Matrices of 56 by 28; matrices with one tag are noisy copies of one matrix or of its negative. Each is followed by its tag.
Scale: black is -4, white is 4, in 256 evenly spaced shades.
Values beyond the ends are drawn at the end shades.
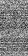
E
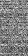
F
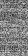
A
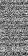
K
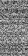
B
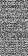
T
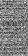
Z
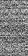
B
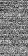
F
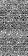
E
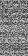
B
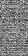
T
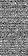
T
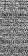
F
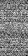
E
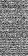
T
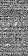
Z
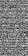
T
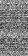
E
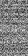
B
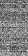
A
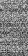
A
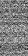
B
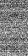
A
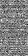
T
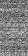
A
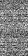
E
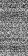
A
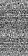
E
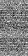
E
